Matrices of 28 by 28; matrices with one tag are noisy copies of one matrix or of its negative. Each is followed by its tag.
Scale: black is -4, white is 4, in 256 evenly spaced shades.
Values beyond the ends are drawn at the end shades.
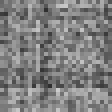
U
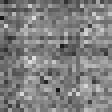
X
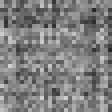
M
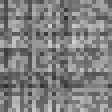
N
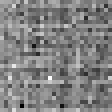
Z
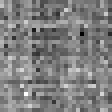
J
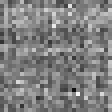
M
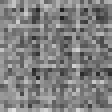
Z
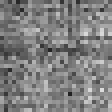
X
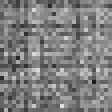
Z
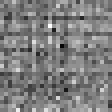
N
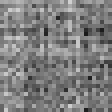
X
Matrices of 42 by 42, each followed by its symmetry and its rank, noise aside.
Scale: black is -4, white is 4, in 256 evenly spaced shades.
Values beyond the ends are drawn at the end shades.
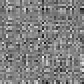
no symmetry, rank five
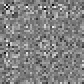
symmetric, rank six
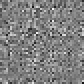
no symmetry, rank six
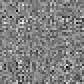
symmetric, rank six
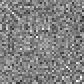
symmetric, rank seven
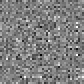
no symmetry, rank seven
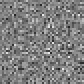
no symmetry, rank five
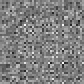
symmetric, rank five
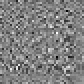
no symmetry, rank six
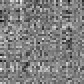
antisymmetric, rank six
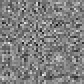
no symmetry, rank six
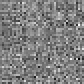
no symmetry, rank six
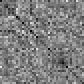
symmetric, rank five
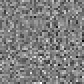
antisymmetric, rank six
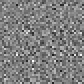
no symmetry, rank six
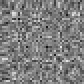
symmetric, rank seven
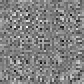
symmetric, rank seven
